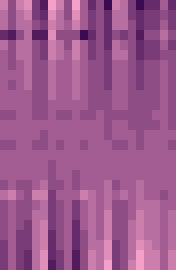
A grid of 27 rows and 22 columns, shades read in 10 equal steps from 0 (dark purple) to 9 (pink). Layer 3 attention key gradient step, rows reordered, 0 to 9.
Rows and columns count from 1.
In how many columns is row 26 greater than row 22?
9
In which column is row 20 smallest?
7
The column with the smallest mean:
18
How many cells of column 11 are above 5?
1
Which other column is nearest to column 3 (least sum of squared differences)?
15
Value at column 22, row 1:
2
